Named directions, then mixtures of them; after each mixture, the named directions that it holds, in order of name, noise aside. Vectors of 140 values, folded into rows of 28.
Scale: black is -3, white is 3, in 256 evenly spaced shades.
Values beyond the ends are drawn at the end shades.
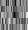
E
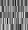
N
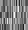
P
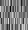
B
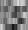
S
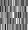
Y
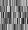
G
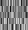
B, N, Y.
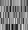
B, S.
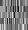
B, P.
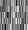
G, P, Y.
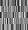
N.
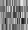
E, G, S.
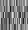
B, G, N.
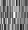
E, P.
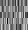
N.
